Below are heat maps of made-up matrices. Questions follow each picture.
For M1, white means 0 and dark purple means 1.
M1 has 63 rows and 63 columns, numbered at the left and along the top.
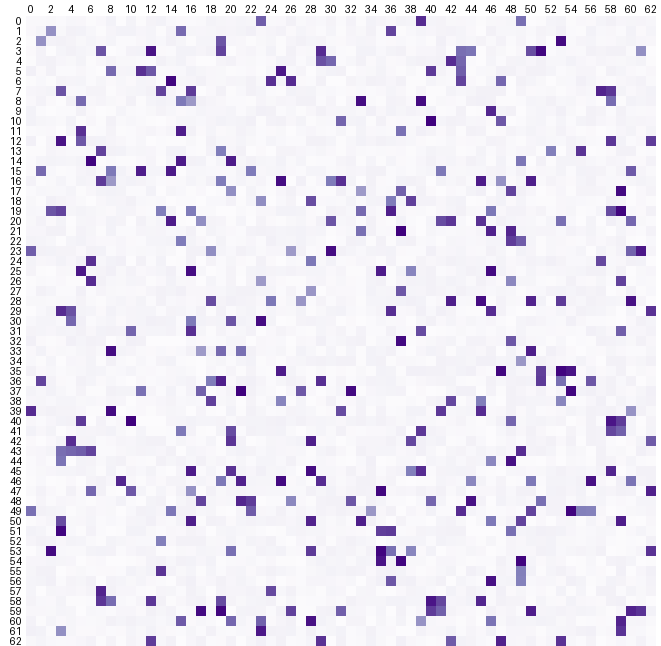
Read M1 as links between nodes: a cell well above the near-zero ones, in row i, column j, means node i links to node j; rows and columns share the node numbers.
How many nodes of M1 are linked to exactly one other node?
3
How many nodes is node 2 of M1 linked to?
3
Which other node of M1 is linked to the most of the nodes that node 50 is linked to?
node 19
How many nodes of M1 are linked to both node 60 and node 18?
2
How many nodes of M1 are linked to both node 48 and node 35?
1
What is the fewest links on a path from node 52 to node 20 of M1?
5
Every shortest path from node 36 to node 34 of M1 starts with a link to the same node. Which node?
node 56
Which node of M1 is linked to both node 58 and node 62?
node 12
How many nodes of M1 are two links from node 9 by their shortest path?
8
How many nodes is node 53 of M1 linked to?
7
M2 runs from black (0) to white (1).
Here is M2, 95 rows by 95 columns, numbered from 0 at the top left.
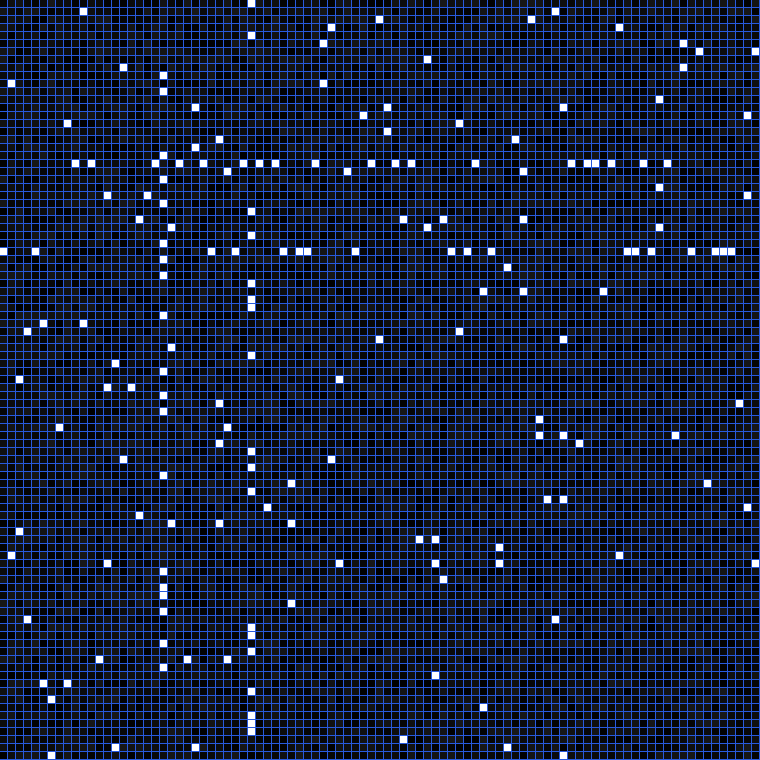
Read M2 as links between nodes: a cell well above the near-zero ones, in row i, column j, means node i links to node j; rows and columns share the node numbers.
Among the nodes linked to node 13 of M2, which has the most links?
node 70
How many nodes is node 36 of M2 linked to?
3
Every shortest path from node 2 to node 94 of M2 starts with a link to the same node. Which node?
node 47
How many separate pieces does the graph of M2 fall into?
5
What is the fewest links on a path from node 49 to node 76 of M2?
2
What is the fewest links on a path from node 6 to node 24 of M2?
4
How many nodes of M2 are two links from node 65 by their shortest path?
7
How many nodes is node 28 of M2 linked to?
3
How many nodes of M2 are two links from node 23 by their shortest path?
2
